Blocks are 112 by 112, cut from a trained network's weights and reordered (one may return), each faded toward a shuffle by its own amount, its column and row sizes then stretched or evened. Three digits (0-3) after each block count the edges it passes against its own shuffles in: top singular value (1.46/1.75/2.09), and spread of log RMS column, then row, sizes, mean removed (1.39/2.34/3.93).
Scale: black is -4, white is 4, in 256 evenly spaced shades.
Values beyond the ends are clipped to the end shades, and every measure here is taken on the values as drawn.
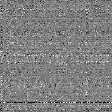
3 1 2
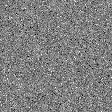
0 0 0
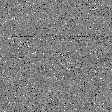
0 0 1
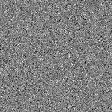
1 0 0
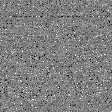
0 0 1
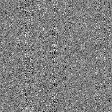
2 2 0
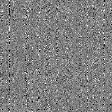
1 2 1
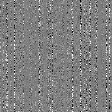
1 3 0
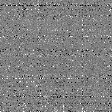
1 1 2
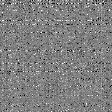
2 0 2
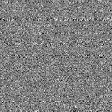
2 0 2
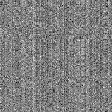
3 0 0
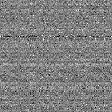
3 1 1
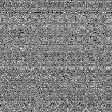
3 0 1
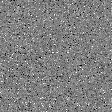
0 0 0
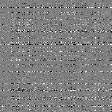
2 2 3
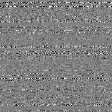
2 0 3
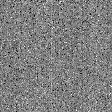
0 0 0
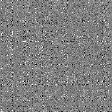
0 2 2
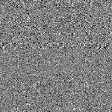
2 1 2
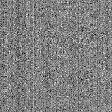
2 0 1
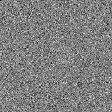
1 0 1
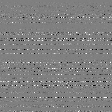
1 0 3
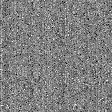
1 0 0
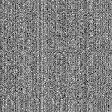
3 0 0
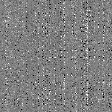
1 2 1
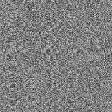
3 1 1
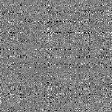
3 2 2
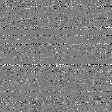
1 1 3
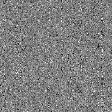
1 2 0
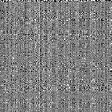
3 1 2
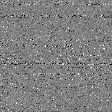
0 0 2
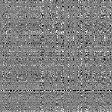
3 2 2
